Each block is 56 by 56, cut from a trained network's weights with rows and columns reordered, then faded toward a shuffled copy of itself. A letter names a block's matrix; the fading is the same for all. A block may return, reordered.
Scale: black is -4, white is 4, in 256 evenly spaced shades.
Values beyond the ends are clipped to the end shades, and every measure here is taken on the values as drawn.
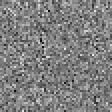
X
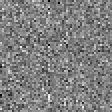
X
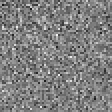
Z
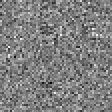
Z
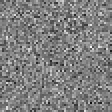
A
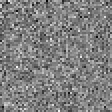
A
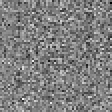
Z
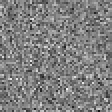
Z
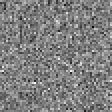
Z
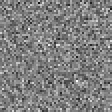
A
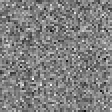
Z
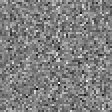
X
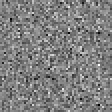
X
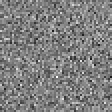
A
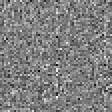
X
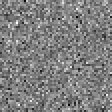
X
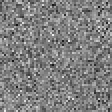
X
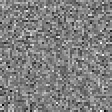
Z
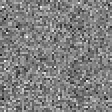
Z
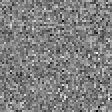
X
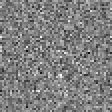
Z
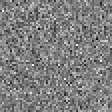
Z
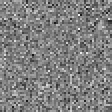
Z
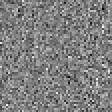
X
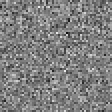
A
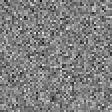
A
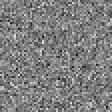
A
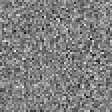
A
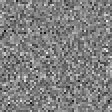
A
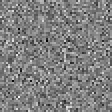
A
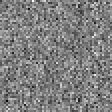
Z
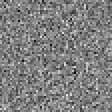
X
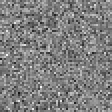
A
